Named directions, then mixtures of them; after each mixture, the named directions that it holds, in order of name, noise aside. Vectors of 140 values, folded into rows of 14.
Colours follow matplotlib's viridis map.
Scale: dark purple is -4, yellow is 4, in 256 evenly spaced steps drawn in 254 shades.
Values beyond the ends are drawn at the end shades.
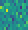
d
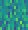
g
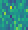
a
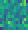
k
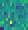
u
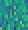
g.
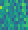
d, g, k.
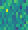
a, d.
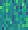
d, g, u.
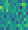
d, k.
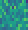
a, g, k.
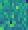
k, u.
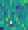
u.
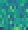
a, u.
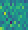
a, d, u.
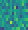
a, g, u.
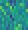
a, d.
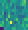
k, u.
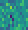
a, d, u.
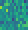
d, g.
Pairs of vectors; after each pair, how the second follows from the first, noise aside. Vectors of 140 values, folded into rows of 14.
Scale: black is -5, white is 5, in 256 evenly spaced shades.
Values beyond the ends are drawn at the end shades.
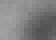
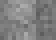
wrapped around, negated, shrunk.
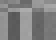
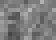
partly zeroed.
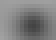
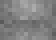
wrapped around, negated, shrunk.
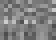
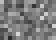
shuffled.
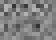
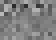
partly zeroed.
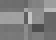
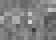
partly zeroed.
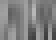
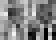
scaled up.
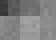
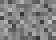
shuffled.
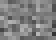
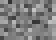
shuffled.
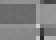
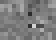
wrapped around, negated, partly zeroed.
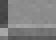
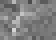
wrapped around, negated, partly zeroed.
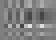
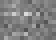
reversed, partly zeroed.
